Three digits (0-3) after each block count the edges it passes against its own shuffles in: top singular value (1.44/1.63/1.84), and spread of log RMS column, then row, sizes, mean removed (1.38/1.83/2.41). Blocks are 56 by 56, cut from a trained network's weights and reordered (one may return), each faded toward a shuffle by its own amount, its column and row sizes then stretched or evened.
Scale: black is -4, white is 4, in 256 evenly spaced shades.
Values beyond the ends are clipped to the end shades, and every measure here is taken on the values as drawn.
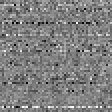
1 0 3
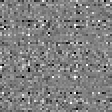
2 2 3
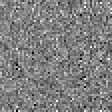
2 1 0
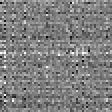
3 3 1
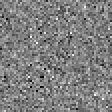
1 0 0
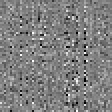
2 3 2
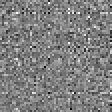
3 2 1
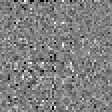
3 2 1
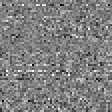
1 0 3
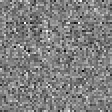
0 0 1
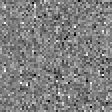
1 2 0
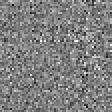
0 1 1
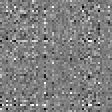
3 3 2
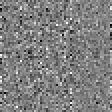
0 3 0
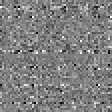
1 2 3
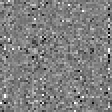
2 2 1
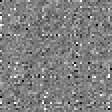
2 2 2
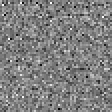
1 0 1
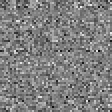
0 0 2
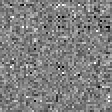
3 1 1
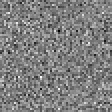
0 0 1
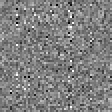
1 2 0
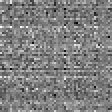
3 3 1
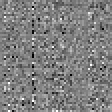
0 3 1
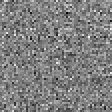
2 1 1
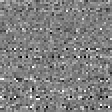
2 0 3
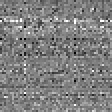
2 2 3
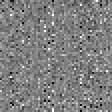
1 3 0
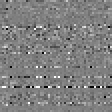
3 1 3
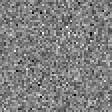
0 0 0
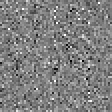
0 1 0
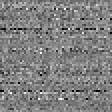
2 0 3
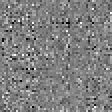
0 3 2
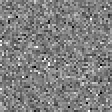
1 0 0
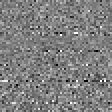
0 0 3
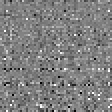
1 1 3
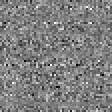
0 0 3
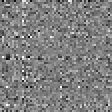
0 2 3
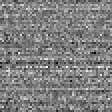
3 0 2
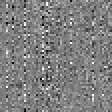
1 3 1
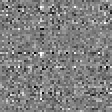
0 2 3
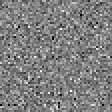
1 0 1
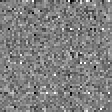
1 1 2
